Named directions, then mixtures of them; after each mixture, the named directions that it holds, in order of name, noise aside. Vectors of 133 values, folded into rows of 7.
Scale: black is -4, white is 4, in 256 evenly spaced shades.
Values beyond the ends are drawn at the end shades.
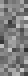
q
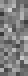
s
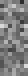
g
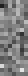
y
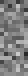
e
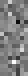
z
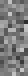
g, q, z.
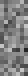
q.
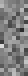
g, q, y.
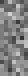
e, y, z.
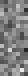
e, q, y.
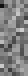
q, y.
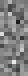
s, z.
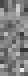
e, q, y.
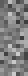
e, z.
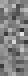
e, g, y.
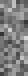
s.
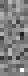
q, y, z.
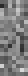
y.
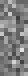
g, z.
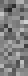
g, s.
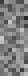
e, q.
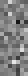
z.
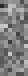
g, s, y.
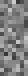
e, s.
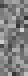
q, y.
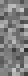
g, q.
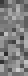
e, s, y.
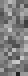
q, s, z.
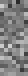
e, y.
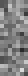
q, y.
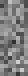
s, y, z.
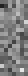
y.
